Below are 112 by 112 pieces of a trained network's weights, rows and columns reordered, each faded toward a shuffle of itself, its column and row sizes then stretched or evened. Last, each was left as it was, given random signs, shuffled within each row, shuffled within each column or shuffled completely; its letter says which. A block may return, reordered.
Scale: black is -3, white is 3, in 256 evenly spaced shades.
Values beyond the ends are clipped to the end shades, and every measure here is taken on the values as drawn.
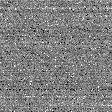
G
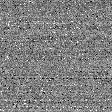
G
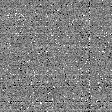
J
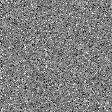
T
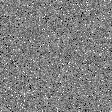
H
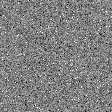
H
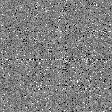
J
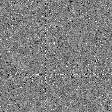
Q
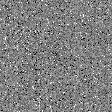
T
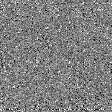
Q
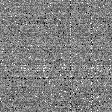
J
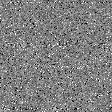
G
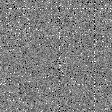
Q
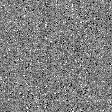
T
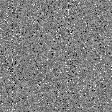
T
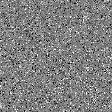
Q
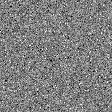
H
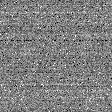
G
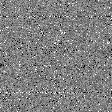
Q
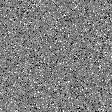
H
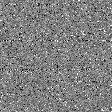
G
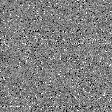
Q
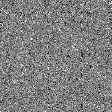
Q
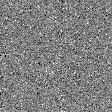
T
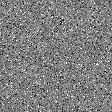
H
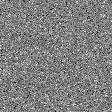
H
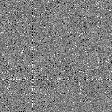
J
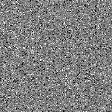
J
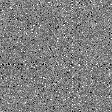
Q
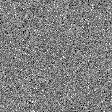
T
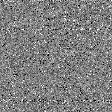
Q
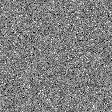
H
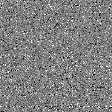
Q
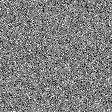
H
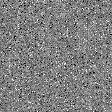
T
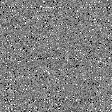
Q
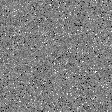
H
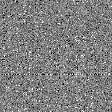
J
